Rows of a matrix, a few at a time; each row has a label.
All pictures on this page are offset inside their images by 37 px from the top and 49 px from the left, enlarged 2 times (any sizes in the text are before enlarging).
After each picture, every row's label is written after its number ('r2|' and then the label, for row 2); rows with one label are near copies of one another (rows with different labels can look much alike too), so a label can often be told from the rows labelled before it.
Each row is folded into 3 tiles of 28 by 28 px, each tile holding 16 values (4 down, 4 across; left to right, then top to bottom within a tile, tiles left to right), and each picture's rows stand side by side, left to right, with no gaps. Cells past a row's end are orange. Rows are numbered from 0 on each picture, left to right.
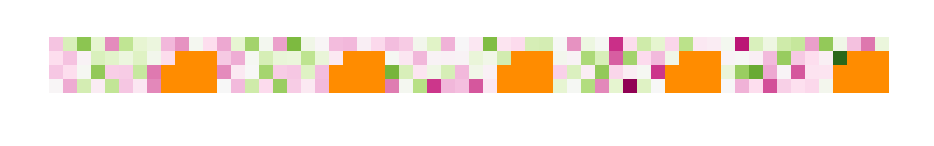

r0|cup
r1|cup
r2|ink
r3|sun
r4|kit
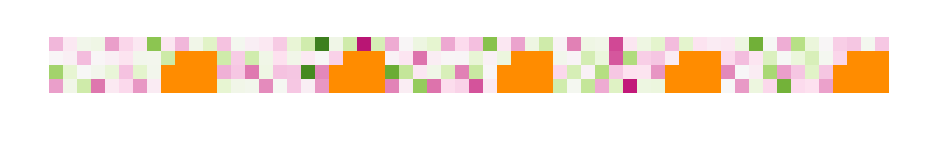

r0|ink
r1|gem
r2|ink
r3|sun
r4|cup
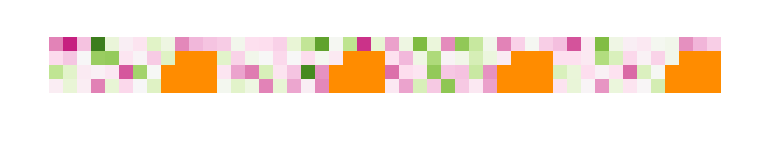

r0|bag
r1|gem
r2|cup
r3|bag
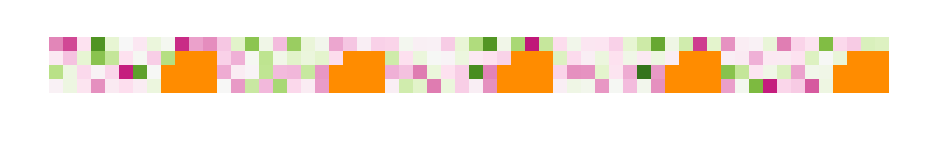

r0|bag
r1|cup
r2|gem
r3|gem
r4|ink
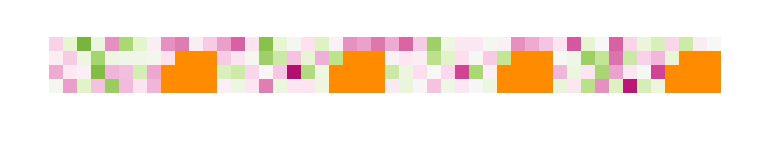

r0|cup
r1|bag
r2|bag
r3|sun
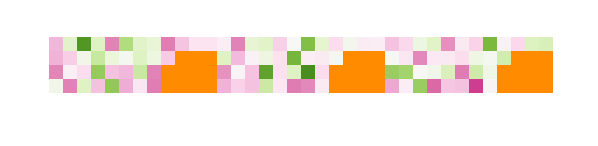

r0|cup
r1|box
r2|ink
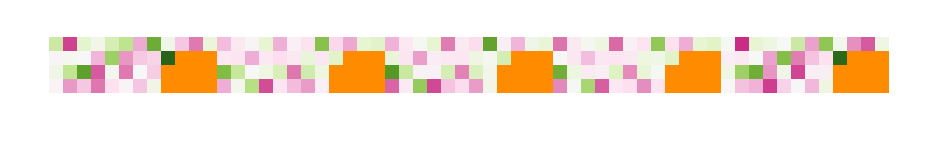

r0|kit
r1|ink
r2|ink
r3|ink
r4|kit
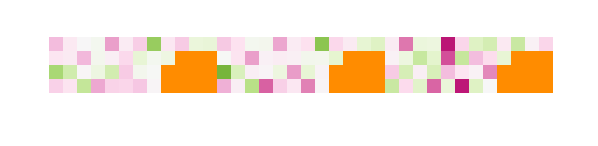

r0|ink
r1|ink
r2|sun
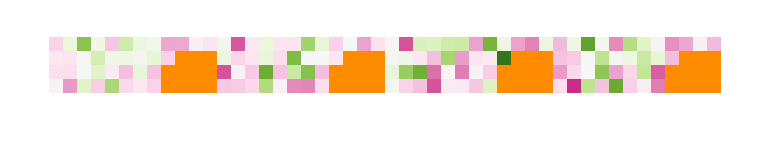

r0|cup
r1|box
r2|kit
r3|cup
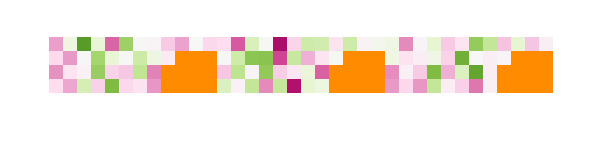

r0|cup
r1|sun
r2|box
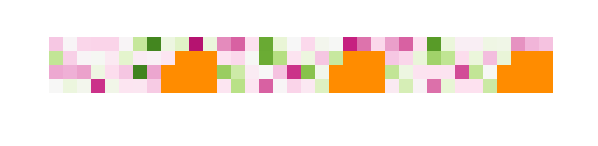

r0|gem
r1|bag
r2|bag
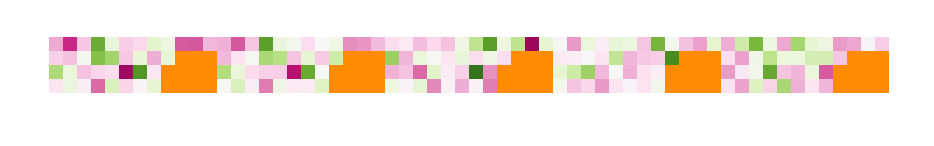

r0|bag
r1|bag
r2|gem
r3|kit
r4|cup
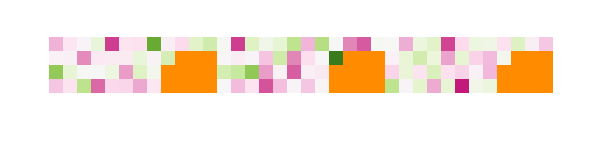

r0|ink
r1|kit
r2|sun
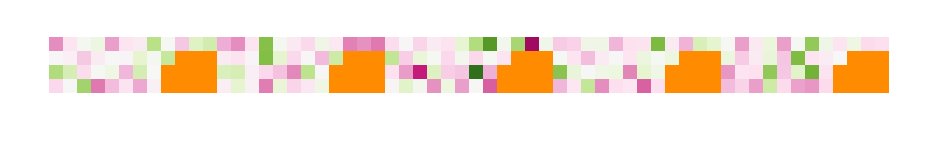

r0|ink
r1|bag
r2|gem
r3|ink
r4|box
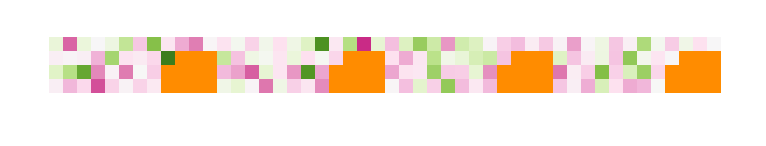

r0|kit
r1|gem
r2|cup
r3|box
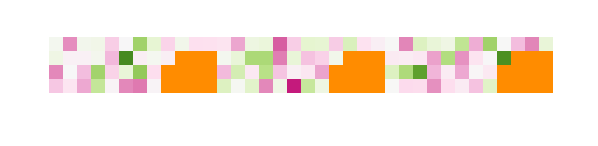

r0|box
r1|sun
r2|kit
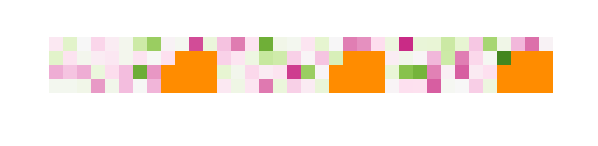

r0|gem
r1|bag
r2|kit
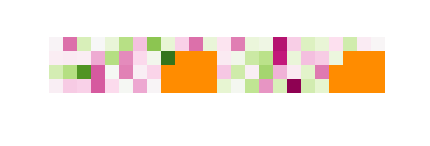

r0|kit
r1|sun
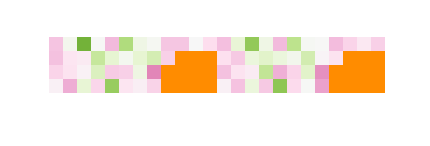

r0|cup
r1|cup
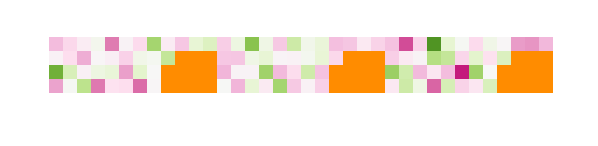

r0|ink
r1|cup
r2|bag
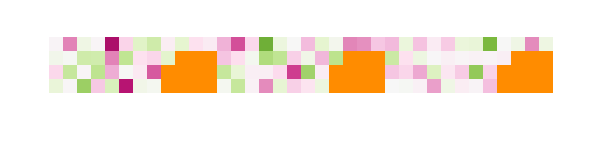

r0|sun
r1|bag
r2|gem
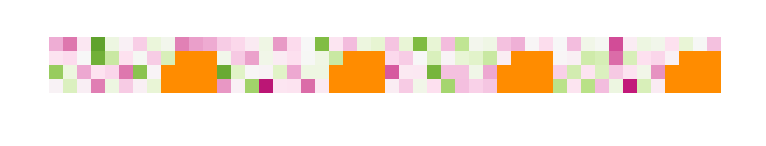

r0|bag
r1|ink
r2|cup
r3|sun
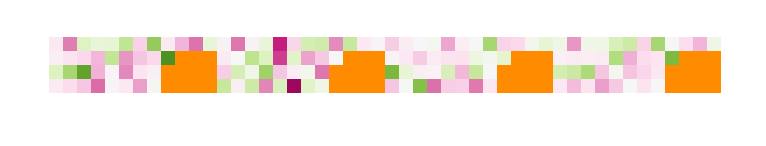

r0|kit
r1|sun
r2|ink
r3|kit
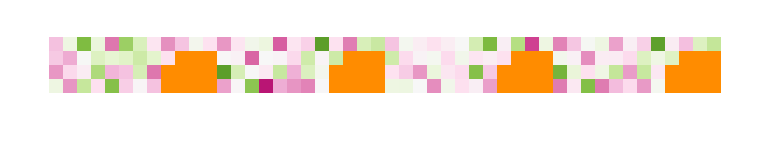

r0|cup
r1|ink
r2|gem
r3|ink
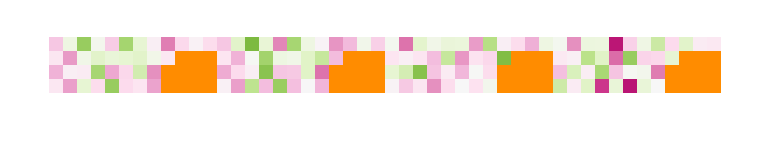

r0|cup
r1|cup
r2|kit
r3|sun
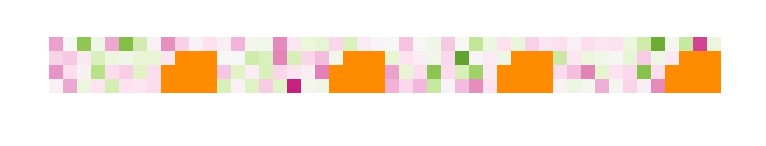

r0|cup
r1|sun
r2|box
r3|gem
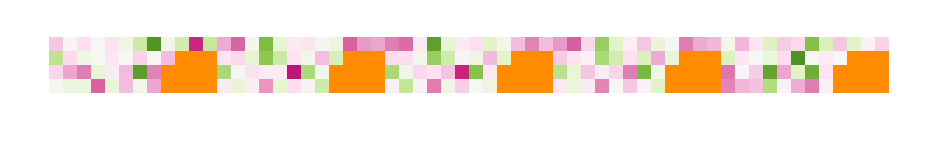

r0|gem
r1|bag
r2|bag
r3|bag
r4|box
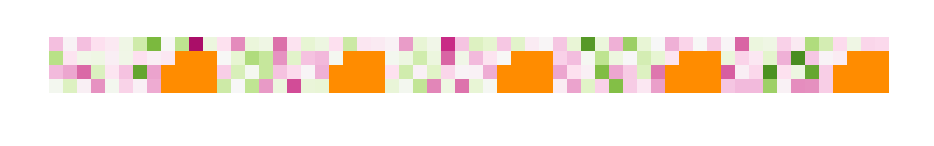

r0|gem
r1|sun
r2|sun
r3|cup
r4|box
